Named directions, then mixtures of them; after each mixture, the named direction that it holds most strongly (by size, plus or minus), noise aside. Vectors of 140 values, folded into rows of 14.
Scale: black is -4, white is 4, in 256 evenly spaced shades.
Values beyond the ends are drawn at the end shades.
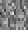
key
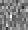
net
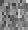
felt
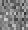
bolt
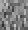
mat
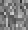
key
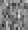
felt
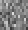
mat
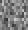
bolt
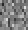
key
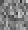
felt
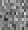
bolt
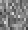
key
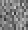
bolt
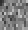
felt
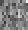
felt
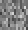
key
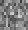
felt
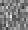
net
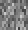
key
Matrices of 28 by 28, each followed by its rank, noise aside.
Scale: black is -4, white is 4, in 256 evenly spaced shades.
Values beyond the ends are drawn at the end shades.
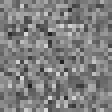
six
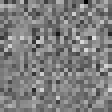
seven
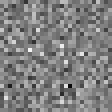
seven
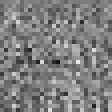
six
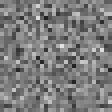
six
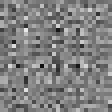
four
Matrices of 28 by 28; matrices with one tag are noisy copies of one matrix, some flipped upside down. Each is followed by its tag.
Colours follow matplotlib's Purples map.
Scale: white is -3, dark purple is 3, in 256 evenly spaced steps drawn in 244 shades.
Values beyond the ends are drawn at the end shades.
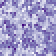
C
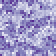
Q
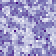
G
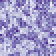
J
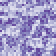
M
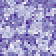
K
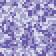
C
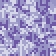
J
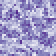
M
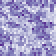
G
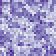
G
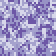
J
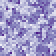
J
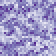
Q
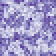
K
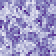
J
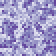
C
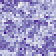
Q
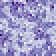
G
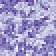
Q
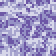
M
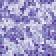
K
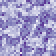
M
